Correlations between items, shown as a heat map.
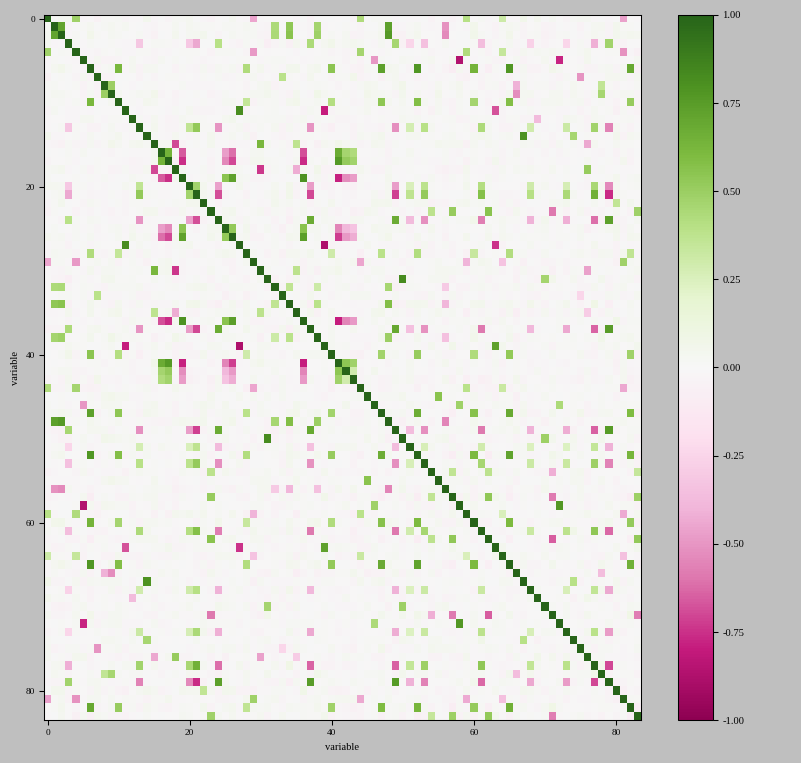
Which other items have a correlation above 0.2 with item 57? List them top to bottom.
23, 54, 62, 83
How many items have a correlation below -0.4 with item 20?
4
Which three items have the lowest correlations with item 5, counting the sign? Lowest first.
58, 72, 46
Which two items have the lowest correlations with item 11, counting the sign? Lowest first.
39, 63
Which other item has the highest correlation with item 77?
21
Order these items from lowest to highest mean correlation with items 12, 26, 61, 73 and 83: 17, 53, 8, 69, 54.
17, 69, 8, 54, 53
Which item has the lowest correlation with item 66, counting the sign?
9
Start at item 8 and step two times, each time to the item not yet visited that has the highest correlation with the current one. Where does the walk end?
78
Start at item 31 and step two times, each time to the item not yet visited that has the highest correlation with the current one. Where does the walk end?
70
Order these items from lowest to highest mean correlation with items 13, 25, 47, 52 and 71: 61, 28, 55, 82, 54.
54, 55, 61, 28, 82
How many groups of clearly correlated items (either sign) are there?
16
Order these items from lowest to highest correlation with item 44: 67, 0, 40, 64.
40, 67, 64, 0
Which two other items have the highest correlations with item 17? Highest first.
41, 16
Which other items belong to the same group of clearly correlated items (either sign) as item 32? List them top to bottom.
1, 2, 34, 38, 48, 56
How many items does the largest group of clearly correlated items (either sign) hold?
14
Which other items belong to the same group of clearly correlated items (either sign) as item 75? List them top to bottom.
7, 33
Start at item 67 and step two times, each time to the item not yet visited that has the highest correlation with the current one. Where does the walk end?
74
